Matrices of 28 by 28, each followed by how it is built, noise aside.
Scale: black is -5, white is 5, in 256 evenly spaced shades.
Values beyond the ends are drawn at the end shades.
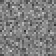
repeating columns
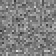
repeating columns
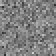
noise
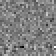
uneven rows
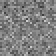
repeating columns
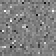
sparse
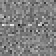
uneven rows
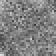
smooth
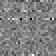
uneven rows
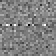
uneven rows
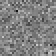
noise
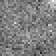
smooth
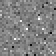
sparse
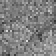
smooth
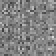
low rank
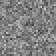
noise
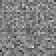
repeating columns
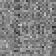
blocks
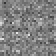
blocks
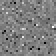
sparse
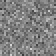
noise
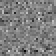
uneven rows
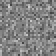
repeating columns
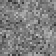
smooth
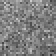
smooth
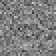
low rank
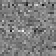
uneven rows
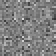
low rank
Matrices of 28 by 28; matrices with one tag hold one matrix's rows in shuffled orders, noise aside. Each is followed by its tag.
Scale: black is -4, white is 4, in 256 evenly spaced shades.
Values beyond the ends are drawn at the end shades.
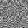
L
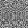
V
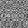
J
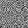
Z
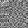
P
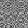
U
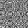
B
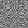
U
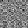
L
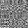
P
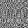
Z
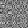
B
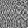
Z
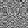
L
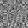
L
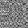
P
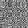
B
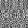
V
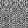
V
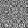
V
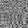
P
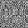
V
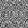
V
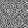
Z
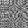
P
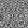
U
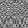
J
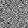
U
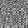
J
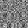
L
